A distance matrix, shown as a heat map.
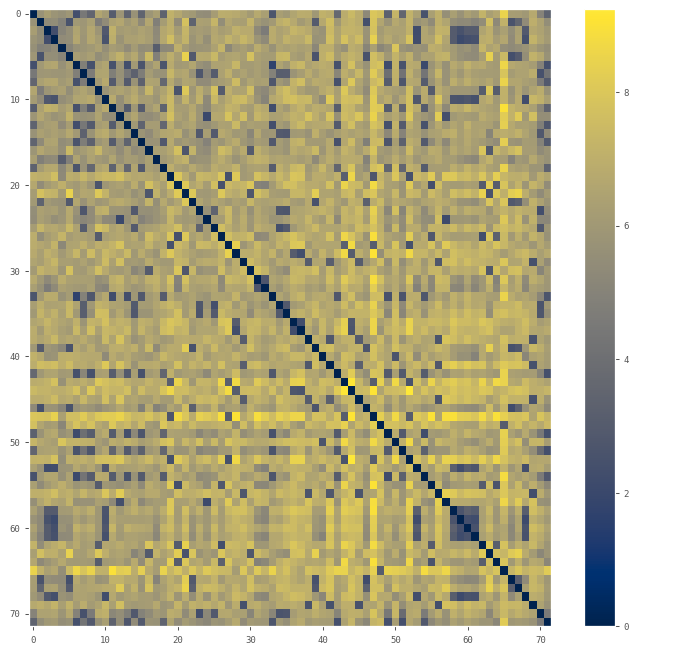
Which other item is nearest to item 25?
34
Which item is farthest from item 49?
65
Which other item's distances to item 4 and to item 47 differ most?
17
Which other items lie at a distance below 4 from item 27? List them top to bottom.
19, 43, 47, 52
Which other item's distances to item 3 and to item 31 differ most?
60
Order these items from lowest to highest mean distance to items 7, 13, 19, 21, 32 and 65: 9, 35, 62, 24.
35, 24, 9, 62
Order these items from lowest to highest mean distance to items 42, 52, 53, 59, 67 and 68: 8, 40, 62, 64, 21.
8, 40, 64, 62, 21
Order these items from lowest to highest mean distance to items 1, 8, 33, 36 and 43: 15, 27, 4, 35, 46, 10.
15, 46, 4, 27, 35, 10
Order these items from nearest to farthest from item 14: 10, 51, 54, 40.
51, 54, 40, 10
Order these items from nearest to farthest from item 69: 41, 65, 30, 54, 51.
41, 51, 54, 30, 65
